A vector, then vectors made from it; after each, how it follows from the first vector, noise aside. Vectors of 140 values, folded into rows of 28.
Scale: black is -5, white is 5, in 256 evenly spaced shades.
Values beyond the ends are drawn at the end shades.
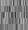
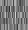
sign-scrambled.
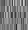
sign-scrambled.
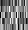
negated, scaled up.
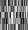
negated, scaled up.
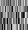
wrapped around, scaled up.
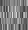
reversed, negated.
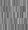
reversed, negated, shrunk.
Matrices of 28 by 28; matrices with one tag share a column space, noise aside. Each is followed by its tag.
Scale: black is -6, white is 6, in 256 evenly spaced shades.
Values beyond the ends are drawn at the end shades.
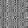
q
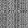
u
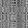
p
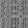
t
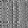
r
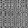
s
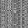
u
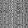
u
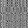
p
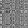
u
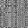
s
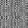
q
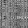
q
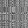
p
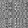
t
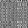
r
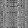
s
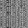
s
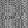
q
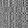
p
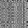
r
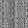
t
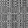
p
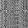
u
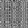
r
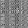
u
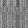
p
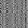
u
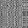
s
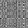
t
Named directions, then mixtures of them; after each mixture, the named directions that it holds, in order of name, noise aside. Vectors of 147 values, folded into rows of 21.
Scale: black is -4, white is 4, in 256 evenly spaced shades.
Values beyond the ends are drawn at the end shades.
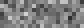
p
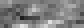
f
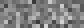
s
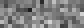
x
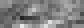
f.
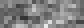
f, s.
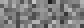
p, s.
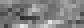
f.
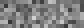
s, x.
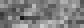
f, p.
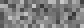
p.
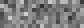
p.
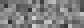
s, x.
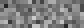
s, x.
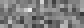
x.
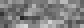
f, p.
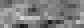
f.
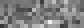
f, x.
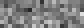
x.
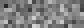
s, x.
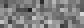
x.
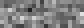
f, x.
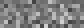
s.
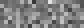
p, s.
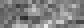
f, s.
